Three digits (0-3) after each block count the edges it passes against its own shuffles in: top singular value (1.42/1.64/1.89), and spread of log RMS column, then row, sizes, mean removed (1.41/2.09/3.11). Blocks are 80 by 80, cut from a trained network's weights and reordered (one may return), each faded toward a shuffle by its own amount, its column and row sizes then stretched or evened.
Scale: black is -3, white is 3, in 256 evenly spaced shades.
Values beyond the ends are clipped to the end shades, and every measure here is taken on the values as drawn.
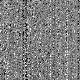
1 2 0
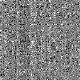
2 1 2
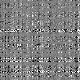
3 2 3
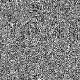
2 1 0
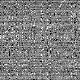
2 2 0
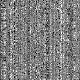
3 2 0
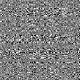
3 1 3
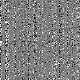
0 3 1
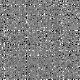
0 2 2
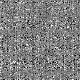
1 0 2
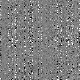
0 3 1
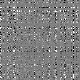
1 3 3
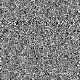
1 1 2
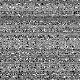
2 1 2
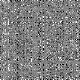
1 2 2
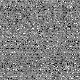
0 0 2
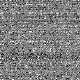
2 1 2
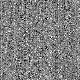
0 1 0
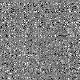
0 1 2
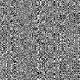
3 3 0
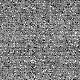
1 1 0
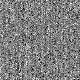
0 0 0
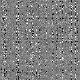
1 3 1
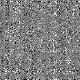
0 1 2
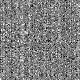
2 0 1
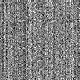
3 1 0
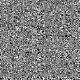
0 2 2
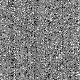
0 1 0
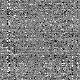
1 2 0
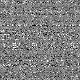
0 0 2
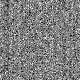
0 0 0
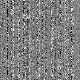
2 3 0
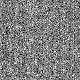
0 0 0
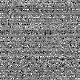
2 1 2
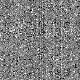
1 0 1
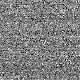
0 0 0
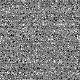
0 1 1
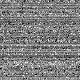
3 0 1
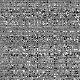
2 2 2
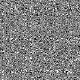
1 2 2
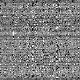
2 2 0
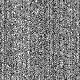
2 0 0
